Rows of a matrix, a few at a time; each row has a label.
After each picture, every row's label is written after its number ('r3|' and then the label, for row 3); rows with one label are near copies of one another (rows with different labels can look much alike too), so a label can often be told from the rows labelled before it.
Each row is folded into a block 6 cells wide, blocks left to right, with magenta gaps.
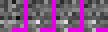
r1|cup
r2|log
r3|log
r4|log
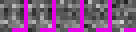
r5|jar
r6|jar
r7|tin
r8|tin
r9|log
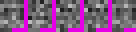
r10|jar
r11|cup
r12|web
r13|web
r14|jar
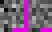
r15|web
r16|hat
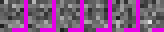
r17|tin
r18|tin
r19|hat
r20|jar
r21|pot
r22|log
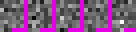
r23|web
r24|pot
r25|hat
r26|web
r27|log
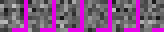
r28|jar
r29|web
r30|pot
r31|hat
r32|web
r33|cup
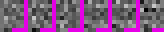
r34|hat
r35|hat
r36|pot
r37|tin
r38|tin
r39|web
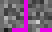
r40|hat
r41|log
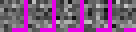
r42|web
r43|tin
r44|cup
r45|jar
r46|tin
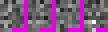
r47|pot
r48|cup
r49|web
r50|log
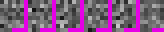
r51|tin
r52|web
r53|pot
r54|hat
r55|pot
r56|jar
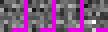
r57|web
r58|web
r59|jar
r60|log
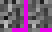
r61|pot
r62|pot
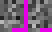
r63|cup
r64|pot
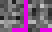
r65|cup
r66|jar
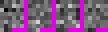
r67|web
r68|log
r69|jar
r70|hat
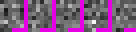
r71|jar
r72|pot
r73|tin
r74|log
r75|hat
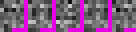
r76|web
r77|jar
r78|cup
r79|jar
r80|web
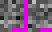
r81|cup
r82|tin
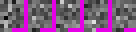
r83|pot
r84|hat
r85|tin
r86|log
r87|hat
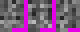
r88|cup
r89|jar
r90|pot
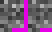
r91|tin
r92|tin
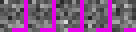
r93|tin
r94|tin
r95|log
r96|pot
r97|jar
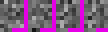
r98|tin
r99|hat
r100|pot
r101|pot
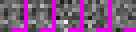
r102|jar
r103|jar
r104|log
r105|pot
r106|hat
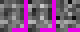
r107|jar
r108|jar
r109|cup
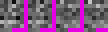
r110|cup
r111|cup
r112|tin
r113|tin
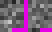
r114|log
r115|hat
